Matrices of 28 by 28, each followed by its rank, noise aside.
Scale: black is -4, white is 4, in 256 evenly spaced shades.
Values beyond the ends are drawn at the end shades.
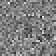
eight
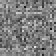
eight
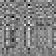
three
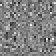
six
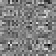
four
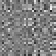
three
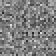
eight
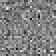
six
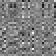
three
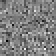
eight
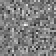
eight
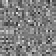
six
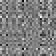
three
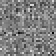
eight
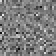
six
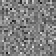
eight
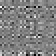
three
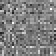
four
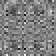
three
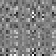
three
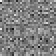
six
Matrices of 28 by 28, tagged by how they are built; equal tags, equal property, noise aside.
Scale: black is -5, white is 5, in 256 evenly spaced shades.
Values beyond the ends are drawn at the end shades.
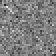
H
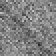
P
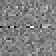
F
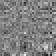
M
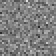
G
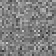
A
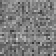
A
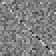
H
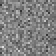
G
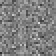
G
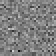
M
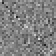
H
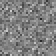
G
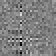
M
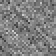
P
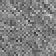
P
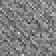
P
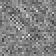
P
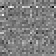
M
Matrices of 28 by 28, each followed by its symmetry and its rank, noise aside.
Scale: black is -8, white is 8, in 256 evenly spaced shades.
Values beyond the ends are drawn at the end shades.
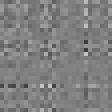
antisymmetric, rank two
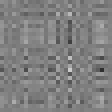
no symmetry, rank two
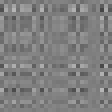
no symmetry, rank one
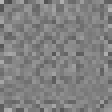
symmetric, rank three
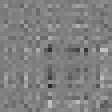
symmetric, rank three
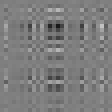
no symmetry, rank one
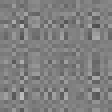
no symmetry, rank two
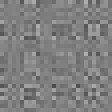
antisymmetric, rank two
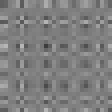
symmetric, rank one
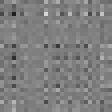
no symmetry, rank two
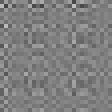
no symmetry, rank two
